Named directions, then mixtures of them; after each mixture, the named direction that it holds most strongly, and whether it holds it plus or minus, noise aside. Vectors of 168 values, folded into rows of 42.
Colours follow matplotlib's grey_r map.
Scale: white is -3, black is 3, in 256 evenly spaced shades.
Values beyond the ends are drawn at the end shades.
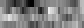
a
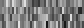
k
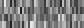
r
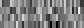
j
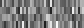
j, minus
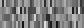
j, plus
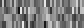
r, minus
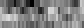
a, plus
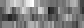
a, minus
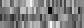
j, minus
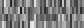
r, plus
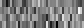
k, minus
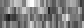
a, minus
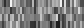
j, plus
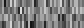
r, minus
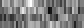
a, minus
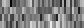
j, minus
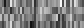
r, minus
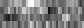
a, minus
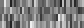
r, plus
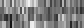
r, plus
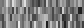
k, plus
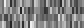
r, plus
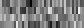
j, plus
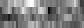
a, minus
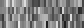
k, plus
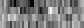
a, plus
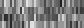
r, plus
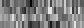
j, plus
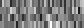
j, minus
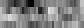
a, plus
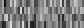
r, minus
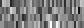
j, minus
